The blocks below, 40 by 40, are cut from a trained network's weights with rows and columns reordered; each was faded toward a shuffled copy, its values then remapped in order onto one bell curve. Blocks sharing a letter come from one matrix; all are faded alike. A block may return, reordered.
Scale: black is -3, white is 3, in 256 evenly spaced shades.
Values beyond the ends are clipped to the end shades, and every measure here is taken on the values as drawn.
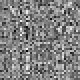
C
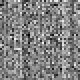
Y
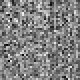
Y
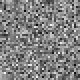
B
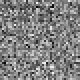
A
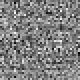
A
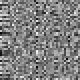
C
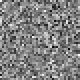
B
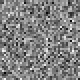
B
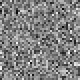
B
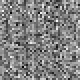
Y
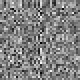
C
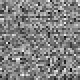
A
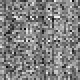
Y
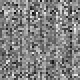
Y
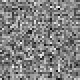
A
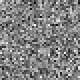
B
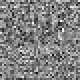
A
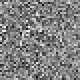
B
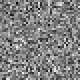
B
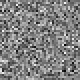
B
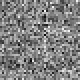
A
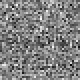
A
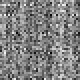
Y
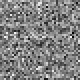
A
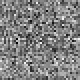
A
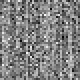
Y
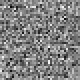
A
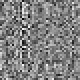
C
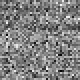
A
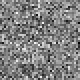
A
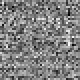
A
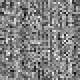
Y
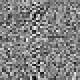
C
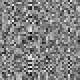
C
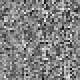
B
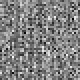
Y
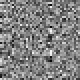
C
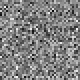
B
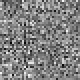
B
